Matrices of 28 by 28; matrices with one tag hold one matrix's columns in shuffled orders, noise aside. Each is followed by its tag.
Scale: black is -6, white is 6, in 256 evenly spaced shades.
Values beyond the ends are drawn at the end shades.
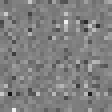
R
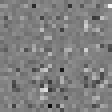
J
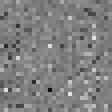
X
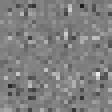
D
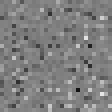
X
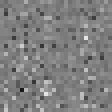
X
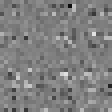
D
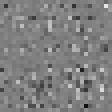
J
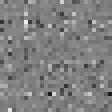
R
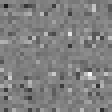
D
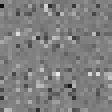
D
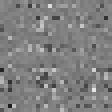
J
